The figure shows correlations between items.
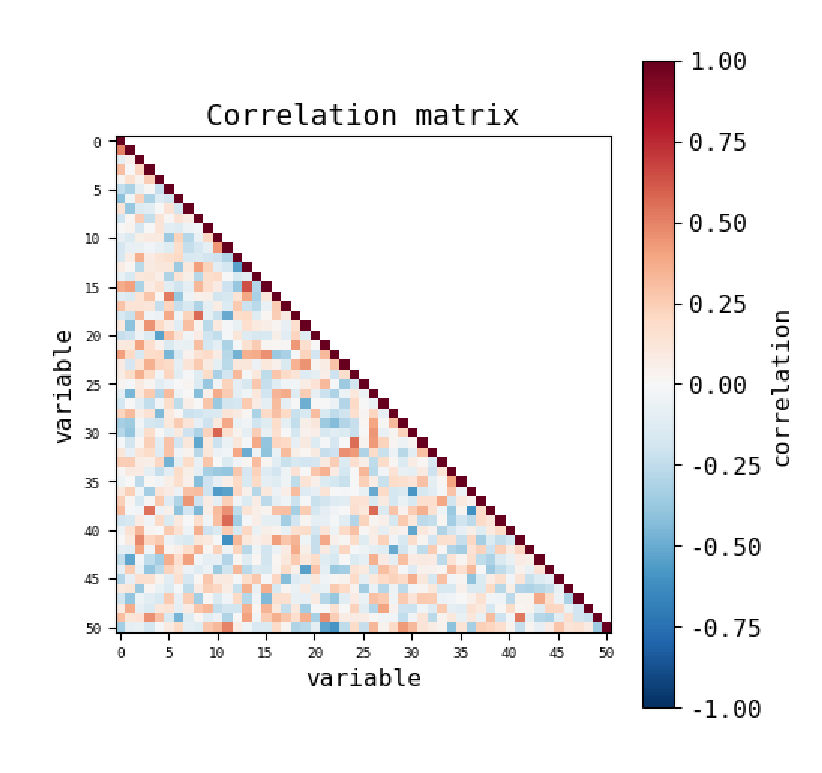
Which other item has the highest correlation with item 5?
16
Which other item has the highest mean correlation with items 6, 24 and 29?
50
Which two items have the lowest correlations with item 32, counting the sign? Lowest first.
13, 15
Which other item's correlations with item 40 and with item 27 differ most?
19
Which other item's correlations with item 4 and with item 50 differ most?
22
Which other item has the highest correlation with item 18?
8
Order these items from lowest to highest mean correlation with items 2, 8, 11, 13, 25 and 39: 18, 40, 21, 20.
20, 18, 21, 40
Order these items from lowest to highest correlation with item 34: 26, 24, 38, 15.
38, 26, 15, 24
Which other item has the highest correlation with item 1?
0
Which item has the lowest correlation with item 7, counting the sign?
1
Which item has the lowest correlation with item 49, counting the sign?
6
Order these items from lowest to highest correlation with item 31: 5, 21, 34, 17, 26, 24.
21, 34, 17, 5, 26, 24
